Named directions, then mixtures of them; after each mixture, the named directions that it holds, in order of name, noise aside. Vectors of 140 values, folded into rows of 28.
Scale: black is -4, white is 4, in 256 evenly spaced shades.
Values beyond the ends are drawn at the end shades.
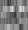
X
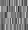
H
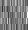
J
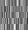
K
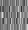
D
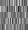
H.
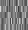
H.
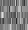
D, X.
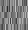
D, H, J.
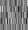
H, J.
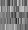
H, K, X.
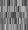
H, K, X.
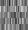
H, X.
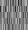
H, J.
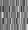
D.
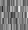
D, J, X.
